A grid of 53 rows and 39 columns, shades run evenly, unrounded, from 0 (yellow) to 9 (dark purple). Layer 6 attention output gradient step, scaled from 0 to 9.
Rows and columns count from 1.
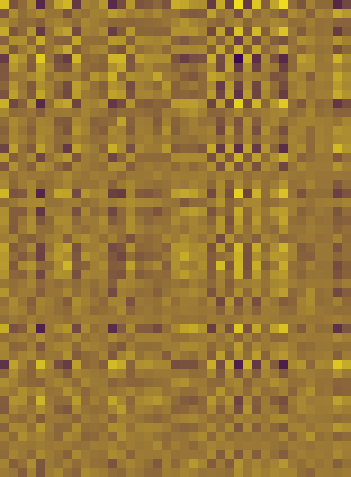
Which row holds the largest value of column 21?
7
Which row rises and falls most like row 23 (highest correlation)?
9
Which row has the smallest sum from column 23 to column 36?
1
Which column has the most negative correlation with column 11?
14
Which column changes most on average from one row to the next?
27
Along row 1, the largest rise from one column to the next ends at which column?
28
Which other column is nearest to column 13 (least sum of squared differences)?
24
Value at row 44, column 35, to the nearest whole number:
3
